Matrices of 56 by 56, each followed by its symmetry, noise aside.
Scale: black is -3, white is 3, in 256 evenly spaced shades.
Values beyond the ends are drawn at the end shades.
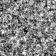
symmetric across the other diagonal.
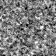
no symmetry.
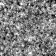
no symmetry.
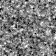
no symmetry.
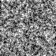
antisymmetric.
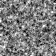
no symmetry.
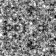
mirrored top to bottom.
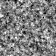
antisymmetric.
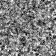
symmetric.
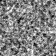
symmetric.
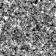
no symmetry.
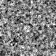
symmetric across the other diagonal.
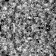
mirrored top to bottom.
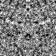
mirrored left to right.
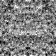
mirrored left to right.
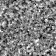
antisymmetric.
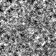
symmetric.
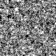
antisymmetric.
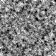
symmetric across the other diagonal.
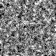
no symmetry.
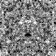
mirrored left to right.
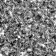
symmetric across the other diagonal.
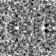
mirrored top to bottom.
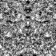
mirrored left to right.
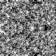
mirrored top to bottom.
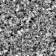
antisymmetric.
